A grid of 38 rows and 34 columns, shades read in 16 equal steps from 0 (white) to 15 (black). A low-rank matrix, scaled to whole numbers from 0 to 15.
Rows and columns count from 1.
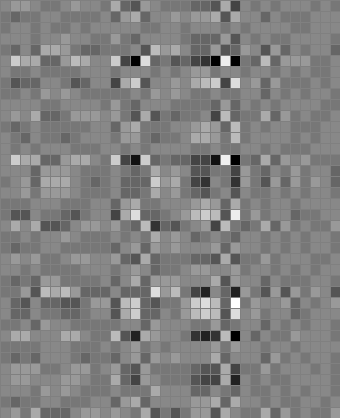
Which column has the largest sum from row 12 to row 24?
24
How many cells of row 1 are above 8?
6
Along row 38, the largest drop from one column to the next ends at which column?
23
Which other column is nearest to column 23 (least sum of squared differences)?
15
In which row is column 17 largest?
21
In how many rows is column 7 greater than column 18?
14
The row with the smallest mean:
28
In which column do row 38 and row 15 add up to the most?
22
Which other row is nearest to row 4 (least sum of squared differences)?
10
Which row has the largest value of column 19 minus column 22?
8
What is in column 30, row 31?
6
